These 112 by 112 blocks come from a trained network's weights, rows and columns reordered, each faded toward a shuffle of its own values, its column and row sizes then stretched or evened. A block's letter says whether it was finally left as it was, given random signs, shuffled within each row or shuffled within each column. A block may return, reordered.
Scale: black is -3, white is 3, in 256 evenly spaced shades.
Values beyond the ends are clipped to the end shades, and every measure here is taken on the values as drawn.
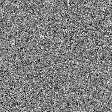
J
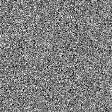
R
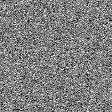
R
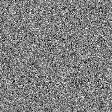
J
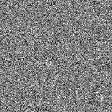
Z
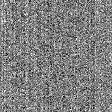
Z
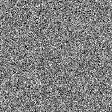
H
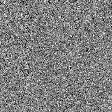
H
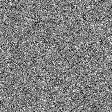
J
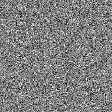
Z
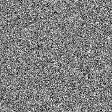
H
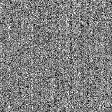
Z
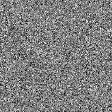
R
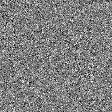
H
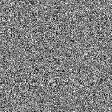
Z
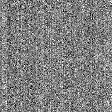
Z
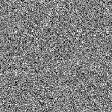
Z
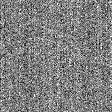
H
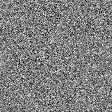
H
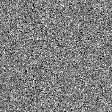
H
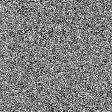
R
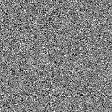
Z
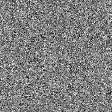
R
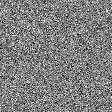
R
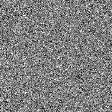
R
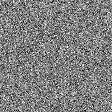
J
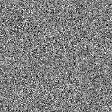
Z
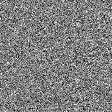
H
